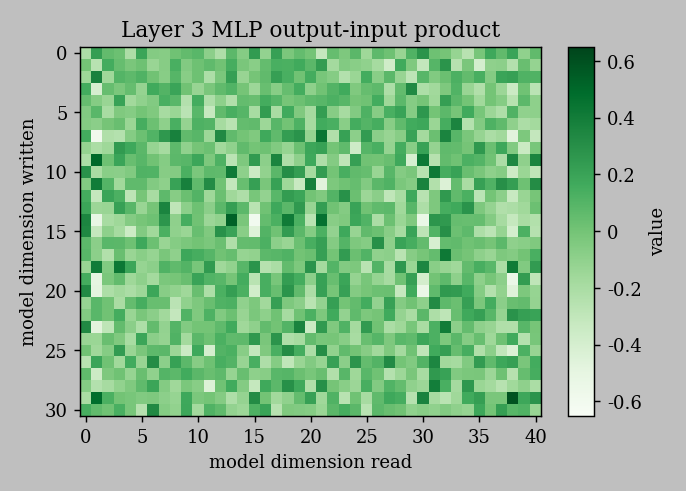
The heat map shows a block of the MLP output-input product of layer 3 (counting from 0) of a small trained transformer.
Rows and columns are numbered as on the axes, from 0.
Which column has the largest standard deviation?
1
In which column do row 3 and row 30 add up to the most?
6
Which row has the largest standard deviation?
14
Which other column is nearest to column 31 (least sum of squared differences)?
13
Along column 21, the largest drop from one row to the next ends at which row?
11
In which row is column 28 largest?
18
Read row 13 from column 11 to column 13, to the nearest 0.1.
-0.1 0.1 0.2
